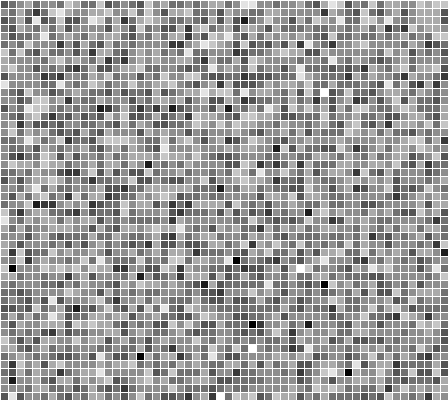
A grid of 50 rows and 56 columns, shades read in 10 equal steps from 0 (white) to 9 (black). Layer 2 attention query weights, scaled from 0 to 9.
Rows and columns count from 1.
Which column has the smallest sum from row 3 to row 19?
4
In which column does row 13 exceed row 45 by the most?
27
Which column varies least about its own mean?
11
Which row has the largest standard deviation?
34
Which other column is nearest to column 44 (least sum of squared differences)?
20
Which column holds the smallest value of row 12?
41
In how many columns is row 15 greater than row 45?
24
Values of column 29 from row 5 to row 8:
1 4 4 5
